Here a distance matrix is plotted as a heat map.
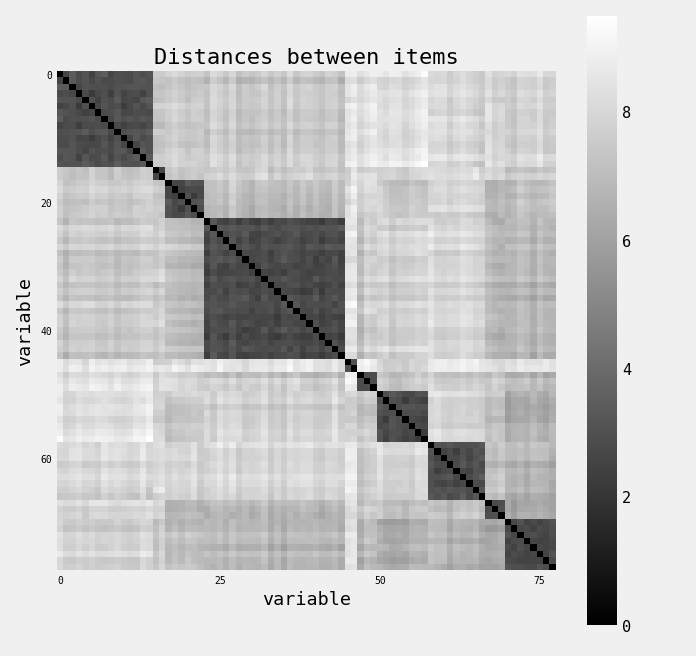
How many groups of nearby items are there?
10
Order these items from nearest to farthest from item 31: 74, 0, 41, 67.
41, 74, 67, 0
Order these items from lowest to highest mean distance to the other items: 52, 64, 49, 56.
52, 64, 56, 49
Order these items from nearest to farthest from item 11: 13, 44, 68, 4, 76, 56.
4, 13, 44, 76, 68, 56
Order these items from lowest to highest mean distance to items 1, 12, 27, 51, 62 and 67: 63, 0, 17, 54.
0, 54, 63, 17
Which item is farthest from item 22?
46
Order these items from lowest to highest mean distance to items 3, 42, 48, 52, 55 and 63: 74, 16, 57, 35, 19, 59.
57, 35, 74, 59, 19, 16
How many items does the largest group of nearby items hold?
22
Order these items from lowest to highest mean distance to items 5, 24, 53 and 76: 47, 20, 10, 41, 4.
41, 10, 4, 47, 20
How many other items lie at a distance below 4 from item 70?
7
